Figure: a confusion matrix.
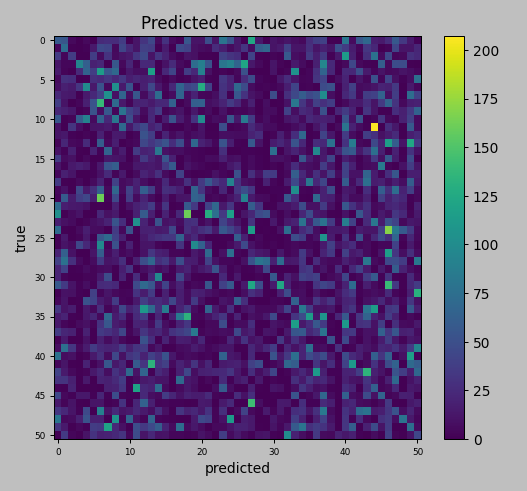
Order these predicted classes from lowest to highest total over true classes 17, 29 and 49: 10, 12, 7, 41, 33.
10, 12, 41, 33, 7
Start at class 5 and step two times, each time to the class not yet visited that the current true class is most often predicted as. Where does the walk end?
32
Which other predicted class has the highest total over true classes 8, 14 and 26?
6
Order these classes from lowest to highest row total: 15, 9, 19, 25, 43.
15, 43, 9, 25, 19
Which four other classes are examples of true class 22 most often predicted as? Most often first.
18, 21, 24, 0
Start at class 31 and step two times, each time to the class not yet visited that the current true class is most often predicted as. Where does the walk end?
27
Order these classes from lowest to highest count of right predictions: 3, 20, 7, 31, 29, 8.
29, 20, 8, 3, 7, 31
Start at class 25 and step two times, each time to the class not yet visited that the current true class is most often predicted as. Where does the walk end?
19
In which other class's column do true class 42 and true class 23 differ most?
43
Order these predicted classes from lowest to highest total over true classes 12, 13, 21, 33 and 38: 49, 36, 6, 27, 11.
11, 36, 6, 27, 49
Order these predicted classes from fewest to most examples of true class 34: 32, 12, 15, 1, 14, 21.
1, 14, 32, 21, 15, 12
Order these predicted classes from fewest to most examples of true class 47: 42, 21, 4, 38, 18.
38, 18, 21, 4, 42
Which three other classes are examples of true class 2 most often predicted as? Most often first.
40, 44, 32
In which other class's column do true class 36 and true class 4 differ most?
13
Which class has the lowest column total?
39
